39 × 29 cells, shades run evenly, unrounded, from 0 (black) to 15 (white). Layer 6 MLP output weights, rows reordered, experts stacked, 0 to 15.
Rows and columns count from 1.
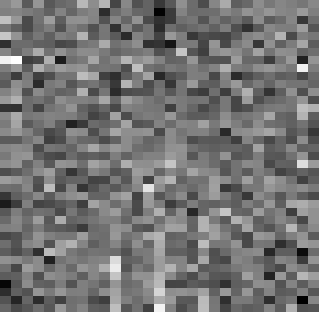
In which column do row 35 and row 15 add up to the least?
18
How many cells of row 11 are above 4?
26
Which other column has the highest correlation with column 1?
2
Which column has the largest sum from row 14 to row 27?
28
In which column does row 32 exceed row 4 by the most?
15
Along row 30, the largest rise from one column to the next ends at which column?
24
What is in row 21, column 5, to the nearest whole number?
5
